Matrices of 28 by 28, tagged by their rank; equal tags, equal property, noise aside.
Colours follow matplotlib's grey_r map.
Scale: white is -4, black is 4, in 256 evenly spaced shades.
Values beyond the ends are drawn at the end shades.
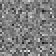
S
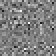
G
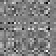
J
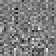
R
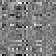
J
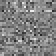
G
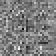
S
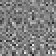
R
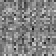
G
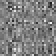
J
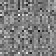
R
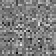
S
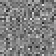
R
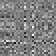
R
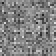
S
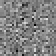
G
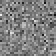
S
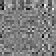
R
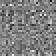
G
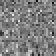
G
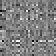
J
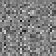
R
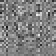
R
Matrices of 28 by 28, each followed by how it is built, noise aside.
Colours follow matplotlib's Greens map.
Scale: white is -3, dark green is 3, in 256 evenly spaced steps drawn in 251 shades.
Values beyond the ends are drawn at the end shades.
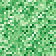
Hankel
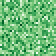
noise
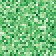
noise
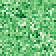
banded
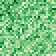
Hankel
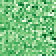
upper triangular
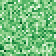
noise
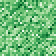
Hankel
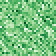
Toeplitz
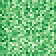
repeating rows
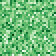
repeating columns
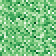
repeating rows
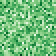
noise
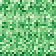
repeating columns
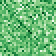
Toeplitz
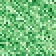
Toeplitz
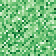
Hankel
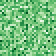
repeating columns
